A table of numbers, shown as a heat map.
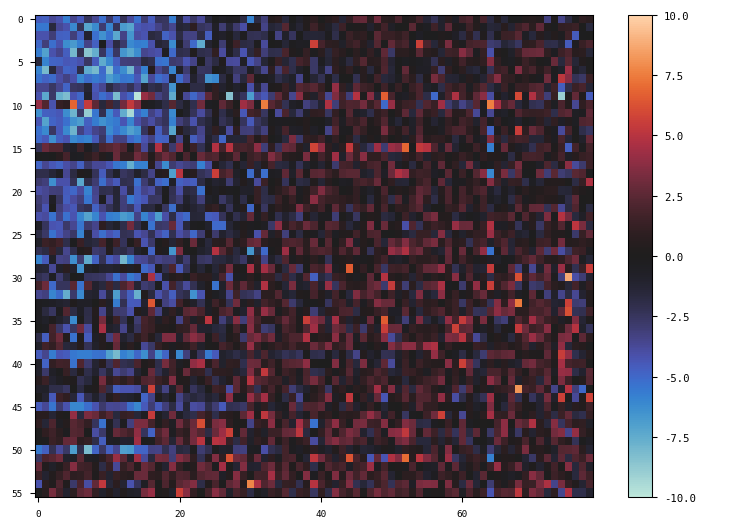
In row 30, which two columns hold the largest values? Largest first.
75, 68
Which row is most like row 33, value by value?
43
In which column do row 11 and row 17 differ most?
7
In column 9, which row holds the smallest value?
5
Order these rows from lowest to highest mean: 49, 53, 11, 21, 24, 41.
11, 21, 24, 41, 49, 53
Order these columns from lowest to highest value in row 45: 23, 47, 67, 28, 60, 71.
23, 28, 71, 60, 47, 67
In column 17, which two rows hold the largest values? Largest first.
15, 51
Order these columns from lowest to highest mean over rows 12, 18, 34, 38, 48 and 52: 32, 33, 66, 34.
32, 34, 33, 66
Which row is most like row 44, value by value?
29
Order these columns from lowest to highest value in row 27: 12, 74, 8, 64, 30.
30, 64, 74, 8, 12
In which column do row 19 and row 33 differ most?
16
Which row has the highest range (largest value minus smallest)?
9
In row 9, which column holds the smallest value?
14
